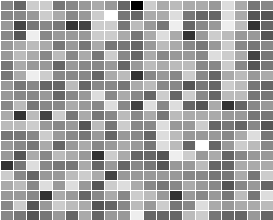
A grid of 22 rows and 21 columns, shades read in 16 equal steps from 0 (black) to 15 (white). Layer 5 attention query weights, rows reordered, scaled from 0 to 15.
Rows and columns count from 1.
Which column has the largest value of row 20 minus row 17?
1
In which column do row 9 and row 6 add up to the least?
20
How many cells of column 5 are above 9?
6
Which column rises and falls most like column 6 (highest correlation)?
2
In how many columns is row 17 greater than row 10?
9
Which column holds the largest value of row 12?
5
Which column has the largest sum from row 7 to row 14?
13
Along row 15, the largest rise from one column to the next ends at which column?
16
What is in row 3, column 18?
14
